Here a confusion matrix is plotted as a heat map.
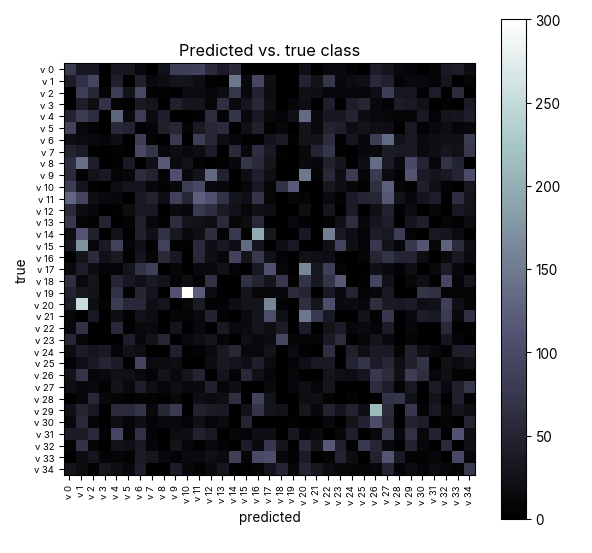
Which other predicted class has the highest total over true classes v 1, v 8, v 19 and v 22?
v 10
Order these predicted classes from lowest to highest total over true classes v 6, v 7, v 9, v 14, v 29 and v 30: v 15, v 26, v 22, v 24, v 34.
v 15, v 24, v 34, v 22, v 26
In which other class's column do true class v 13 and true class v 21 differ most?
v 20
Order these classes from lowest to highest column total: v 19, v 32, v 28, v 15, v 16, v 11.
v 19, v 28, v 15, v 32, v 11, v 16
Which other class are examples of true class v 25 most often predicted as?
v 6
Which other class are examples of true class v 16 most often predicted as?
v 14
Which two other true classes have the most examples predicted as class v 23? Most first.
v 18, v 15
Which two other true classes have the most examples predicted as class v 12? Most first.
v 9, v 11
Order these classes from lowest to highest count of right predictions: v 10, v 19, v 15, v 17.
v 19, v 10, v 17, v 15
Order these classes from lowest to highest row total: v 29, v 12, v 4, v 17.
v 12, v 17, v 4, v 29
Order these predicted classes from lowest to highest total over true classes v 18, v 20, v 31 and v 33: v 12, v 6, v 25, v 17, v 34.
v 25, v 34, v 12, v 6, v 17
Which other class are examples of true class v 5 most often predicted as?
v 0
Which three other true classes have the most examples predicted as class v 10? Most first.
v 19, v 0, v 11
